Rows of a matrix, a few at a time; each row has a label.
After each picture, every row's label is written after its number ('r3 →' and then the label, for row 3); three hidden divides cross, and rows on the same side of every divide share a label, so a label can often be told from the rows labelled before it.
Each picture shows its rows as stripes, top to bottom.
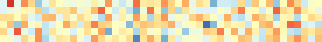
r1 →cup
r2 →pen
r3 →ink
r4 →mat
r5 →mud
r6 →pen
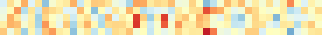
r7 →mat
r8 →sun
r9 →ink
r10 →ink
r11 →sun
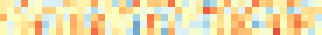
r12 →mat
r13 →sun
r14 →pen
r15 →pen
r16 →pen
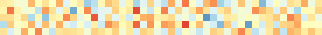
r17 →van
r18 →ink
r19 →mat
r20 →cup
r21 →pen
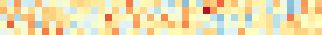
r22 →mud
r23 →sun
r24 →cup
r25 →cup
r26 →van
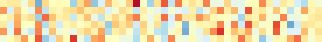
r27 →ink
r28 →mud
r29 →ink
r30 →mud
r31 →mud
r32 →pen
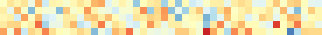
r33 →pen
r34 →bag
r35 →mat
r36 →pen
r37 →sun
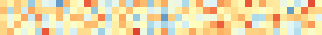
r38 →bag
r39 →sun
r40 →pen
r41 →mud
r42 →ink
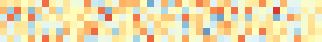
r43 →ink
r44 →mud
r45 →cup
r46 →bag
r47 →bag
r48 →van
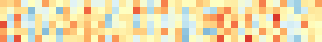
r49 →ink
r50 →bag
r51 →mud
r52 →mud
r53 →bag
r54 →mud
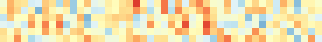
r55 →ink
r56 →ink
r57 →van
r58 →van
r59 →sun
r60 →bag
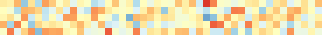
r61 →sun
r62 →pen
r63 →mat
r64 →mud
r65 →cup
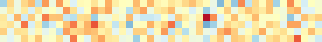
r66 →cup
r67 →mat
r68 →sun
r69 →mat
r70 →bag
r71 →pen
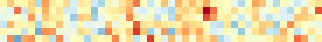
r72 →ink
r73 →sun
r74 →sun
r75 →cup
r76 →ink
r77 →van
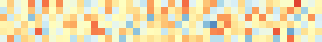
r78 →van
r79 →cup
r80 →bag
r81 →mat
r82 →mud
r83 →cup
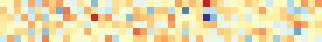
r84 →sun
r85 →bag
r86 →mat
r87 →van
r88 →bag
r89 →cup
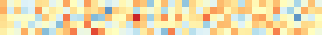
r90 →bag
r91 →mud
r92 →ink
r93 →bag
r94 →pen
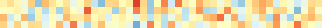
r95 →ink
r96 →bag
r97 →mud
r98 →pen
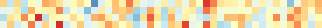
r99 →sun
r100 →van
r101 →pen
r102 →van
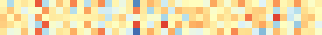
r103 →pen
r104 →ink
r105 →mud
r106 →ink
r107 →pen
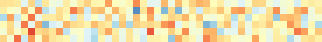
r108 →ink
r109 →pen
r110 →cup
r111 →mat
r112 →van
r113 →sun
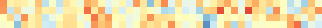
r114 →bag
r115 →mud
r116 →mat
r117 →mat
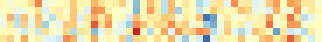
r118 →pen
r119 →pen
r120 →mat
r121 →mat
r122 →ink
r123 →mat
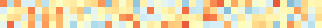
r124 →mud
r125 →van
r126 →sun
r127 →cup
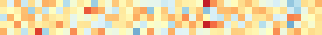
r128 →sun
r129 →bag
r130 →cup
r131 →sun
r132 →pen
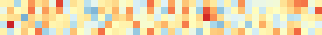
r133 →van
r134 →van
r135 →sun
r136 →cup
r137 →pen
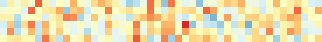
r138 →pen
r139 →van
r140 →mat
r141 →cup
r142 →cup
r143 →ink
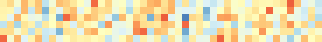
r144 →mat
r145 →mat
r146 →bag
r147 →cup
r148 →bag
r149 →mud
